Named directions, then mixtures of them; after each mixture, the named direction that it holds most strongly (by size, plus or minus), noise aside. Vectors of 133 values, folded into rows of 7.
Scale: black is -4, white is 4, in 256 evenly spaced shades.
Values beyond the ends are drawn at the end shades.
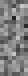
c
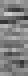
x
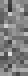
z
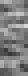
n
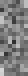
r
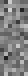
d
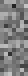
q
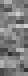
n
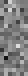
d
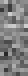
z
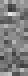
z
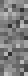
q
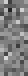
d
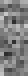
r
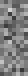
z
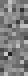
d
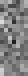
r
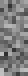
z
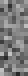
z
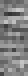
x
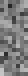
r
